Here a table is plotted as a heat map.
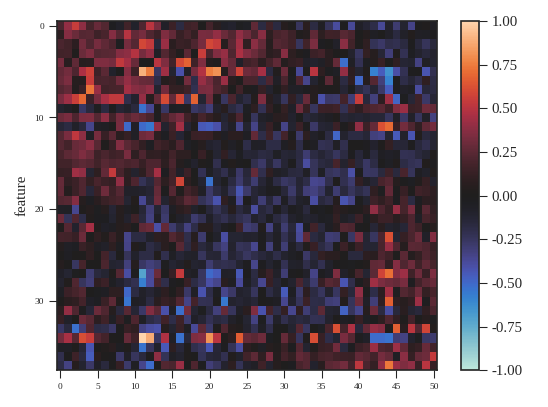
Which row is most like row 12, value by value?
0
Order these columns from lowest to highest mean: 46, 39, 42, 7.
39, 42, 46, 7
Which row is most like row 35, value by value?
9
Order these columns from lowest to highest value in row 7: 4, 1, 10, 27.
27, 1, 10, 4
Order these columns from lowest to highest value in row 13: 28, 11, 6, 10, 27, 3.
28, 27, 6, 11, 10, 3
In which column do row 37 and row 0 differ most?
12
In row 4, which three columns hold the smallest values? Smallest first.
38, 48, 40
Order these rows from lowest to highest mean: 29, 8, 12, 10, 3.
29, 12, 10, 8, 3
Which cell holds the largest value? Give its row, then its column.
34, 11
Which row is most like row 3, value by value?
1
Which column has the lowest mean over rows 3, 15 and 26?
33
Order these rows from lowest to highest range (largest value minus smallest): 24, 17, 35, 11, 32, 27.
32, 24, 35, 17, 11, 27
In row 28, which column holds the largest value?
42
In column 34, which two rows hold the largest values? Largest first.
34, 5
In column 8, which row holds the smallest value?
36
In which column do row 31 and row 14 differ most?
16
